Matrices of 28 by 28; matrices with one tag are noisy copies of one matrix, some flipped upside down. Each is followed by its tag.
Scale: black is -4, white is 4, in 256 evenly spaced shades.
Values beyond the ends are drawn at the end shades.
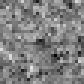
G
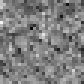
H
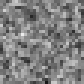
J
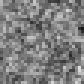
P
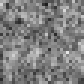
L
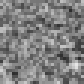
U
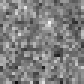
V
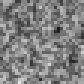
V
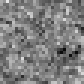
P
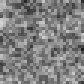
H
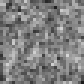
L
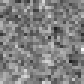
V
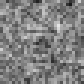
G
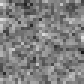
H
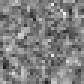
J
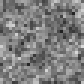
P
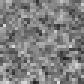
U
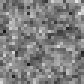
P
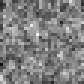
L
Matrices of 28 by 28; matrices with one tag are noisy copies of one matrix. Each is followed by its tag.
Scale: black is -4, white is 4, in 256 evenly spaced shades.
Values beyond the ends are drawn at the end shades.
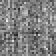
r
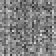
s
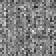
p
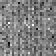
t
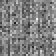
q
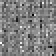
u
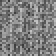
q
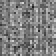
q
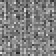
p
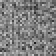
t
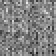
r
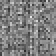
q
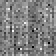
r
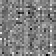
u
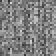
q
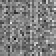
q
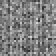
q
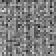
p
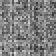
t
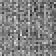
t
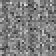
u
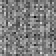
p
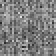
r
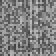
q
